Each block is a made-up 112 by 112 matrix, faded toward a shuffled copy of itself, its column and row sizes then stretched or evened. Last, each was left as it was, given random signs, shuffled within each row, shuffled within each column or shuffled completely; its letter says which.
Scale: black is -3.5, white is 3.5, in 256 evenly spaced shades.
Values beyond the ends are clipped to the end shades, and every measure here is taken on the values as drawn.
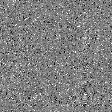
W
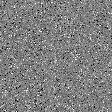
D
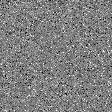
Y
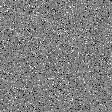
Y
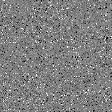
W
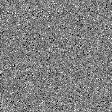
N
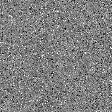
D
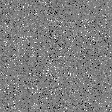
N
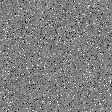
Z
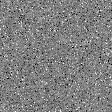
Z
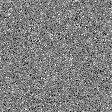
Z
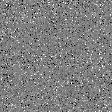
N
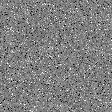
Z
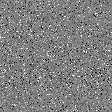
Y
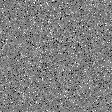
Z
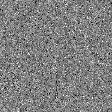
D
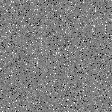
D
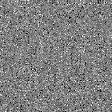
W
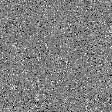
N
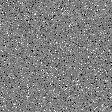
Z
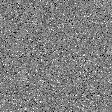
Y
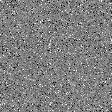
N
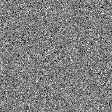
D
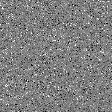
N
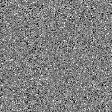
W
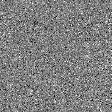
N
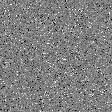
Z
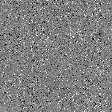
N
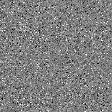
W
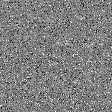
Y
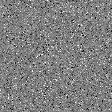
D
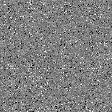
N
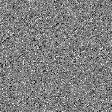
W
